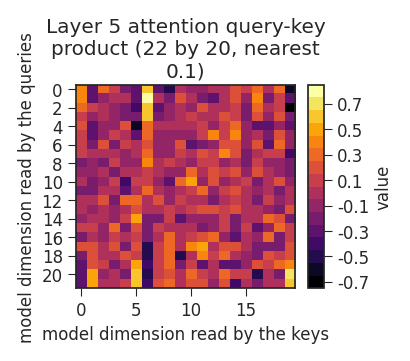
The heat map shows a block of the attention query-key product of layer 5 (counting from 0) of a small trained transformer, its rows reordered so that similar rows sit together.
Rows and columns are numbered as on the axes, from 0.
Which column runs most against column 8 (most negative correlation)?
6
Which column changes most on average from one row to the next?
11
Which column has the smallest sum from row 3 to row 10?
19
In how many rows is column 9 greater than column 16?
10
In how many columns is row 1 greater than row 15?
6
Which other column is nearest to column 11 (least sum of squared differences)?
13
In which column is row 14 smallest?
9
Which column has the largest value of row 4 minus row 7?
4
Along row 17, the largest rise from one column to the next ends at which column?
7
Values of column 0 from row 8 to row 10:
-0.2 -0.1 0
